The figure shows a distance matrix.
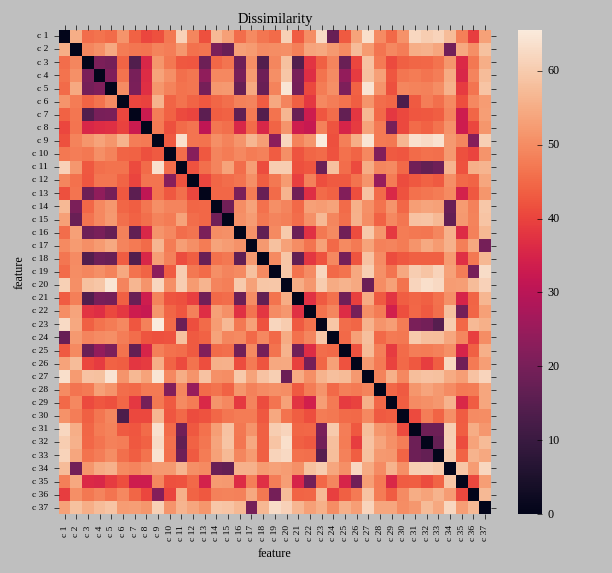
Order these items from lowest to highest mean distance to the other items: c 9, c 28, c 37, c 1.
c 28, c 1, c 9, c 37
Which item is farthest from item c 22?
c 34
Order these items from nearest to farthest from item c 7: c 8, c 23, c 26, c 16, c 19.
c 16, c 8, c 26, c 23, c 19
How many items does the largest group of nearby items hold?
9
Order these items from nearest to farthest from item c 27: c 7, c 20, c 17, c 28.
c 20, c 28, c 17, c 7
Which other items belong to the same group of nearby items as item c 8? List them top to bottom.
c 29
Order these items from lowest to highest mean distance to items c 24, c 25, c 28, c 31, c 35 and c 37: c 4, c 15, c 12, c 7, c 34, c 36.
c 7, c 12, c 4, c 36, c 15, c 34
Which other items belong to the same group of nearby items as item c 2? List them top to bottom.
c 14, c 15, c 34
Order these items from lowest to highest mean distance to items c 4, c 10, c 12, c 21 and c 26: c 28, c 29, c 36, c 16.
c 16, c 28, c 29, c 36
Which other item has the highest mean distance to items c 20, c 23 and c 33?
c 9
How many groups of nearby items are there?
11
